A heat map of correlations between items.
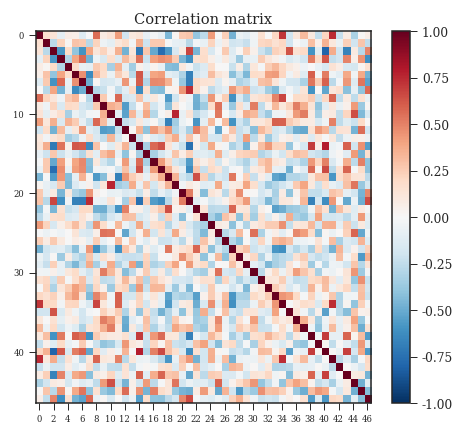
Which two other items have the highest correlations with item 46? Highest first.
21, 7
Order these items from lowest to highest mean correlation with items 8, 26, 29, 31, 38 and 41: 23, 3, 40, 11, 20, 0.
20, 23, 3, 40, 11, 0
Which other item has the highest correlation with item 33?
11
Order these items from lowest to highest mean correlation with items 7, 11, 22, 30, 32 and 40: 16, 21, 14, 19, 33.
21, 19, 33, 16, 14
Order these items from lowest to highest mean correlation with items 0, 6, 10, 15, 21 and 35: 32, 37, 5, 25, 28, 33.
32, 5, 28, 33, 25, 37
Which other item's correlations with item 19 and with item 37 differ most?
18
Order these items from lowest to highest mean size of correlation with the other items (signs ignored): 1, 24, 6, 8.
1, 24, 8, 6
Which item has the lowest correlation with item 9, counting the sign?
12
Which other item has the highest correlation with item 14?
40
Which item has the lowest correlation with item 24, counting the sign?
27
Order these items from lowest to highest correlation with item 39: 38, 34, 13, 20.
20, 34, 38, 13
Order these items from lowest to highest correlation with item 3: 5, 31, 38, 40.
31, 5, 38, 40
